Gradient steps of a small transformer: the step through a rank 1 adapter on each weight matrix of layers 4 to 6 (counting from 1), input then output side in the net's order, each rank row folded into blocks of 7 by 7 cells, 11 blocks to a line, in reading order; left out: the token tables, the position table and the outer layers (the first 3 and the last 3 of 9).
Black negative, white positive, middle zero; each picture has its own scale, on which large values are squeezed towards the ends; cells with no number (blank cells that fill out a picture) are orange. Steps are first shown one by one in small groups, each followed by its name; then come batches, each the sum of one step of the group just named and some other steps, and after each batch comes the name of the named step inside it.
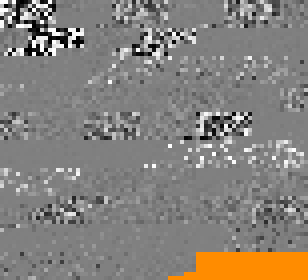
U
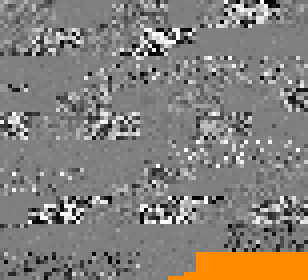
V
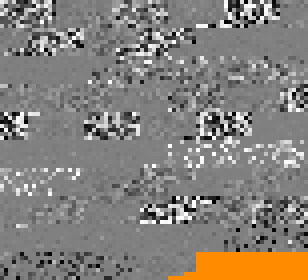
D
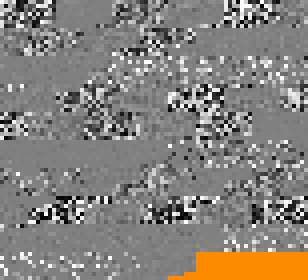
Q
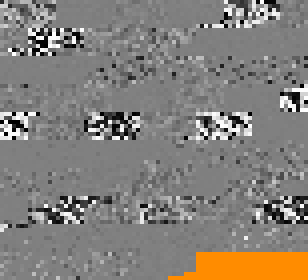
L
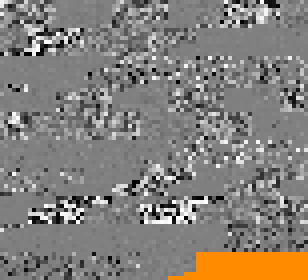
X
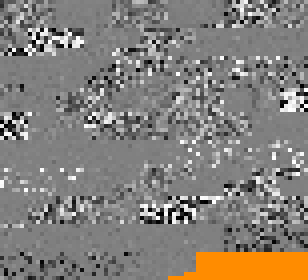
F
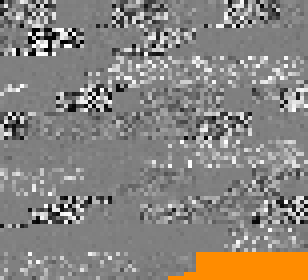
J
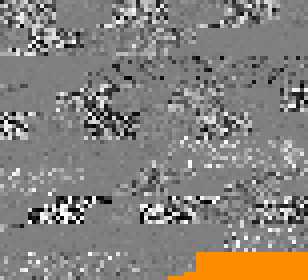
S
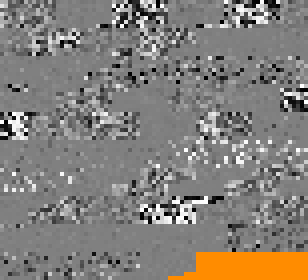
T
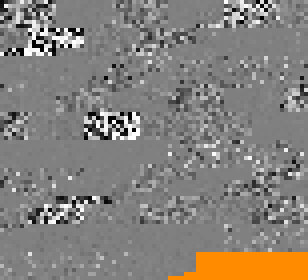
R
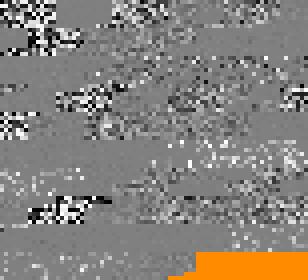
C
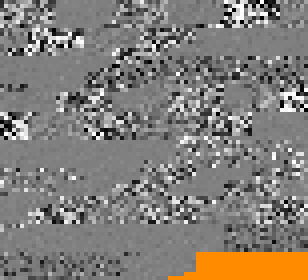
F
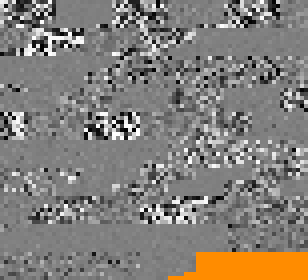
T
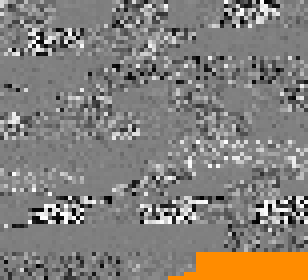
X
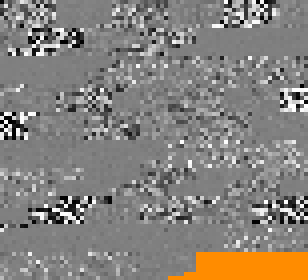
J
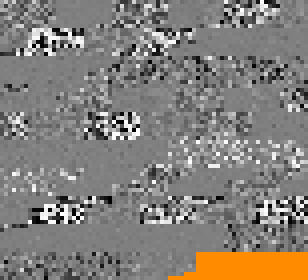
V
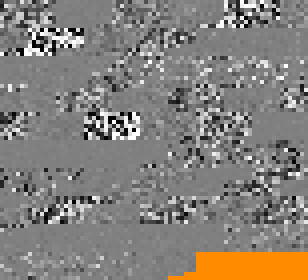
R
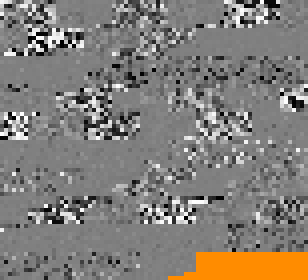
T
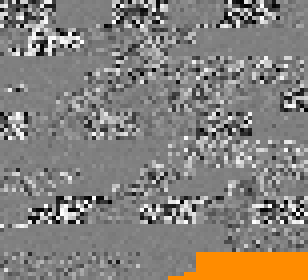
T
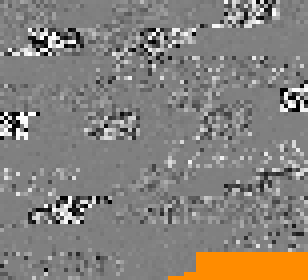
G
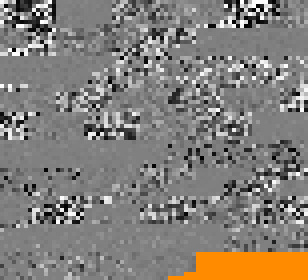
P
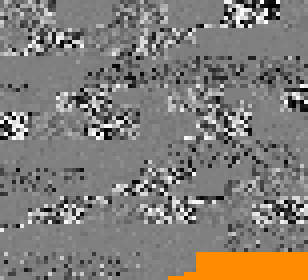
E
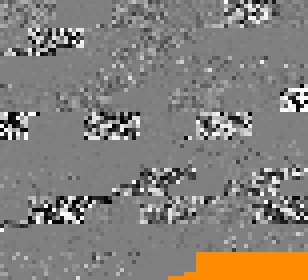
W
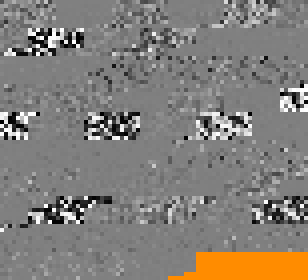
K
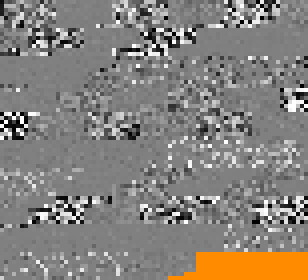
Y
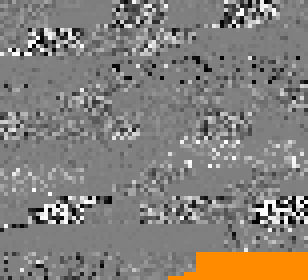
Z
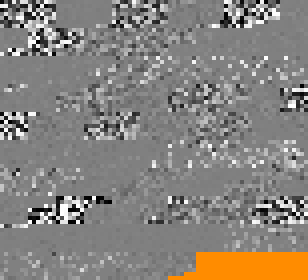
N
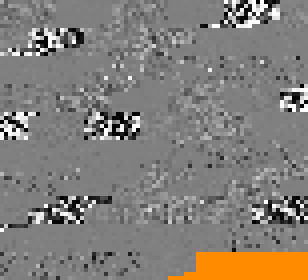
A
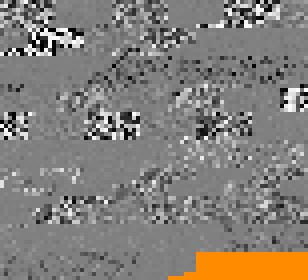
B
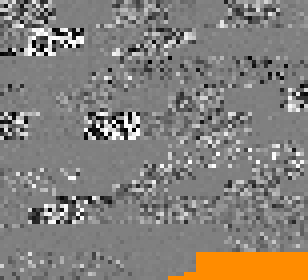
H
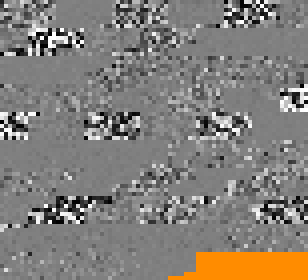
K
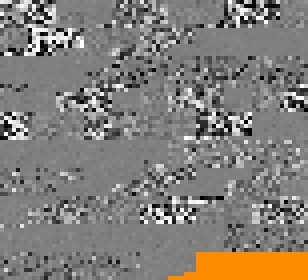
E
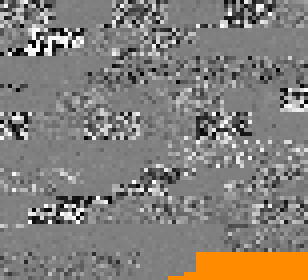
B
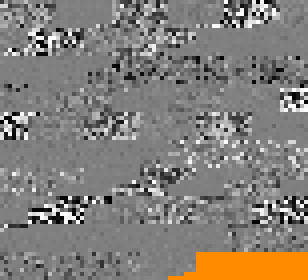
Z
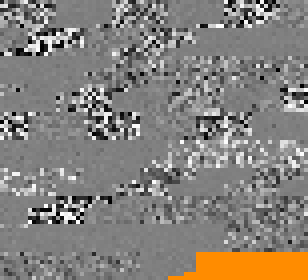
B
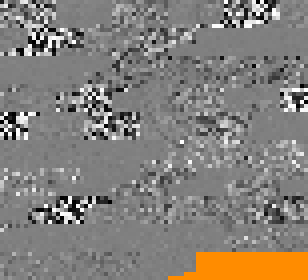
B
